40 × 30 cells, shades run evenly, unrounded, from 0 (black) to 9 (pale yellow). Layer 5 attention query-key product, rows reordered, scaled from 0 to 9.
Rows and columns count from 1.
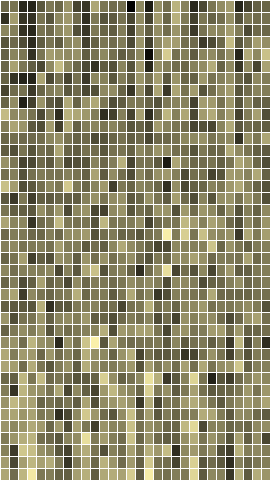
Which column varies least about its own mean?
25
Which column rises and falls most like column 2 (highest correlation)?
8
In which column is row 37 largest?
10
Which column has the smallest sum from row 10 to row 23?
4
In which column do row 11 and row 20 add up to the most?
19
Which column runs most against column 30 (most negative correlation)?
11
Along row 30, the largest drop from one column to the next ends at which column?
16
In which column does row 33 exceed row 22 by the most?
17
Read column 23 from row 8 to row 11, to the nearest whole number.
3 6 6 3
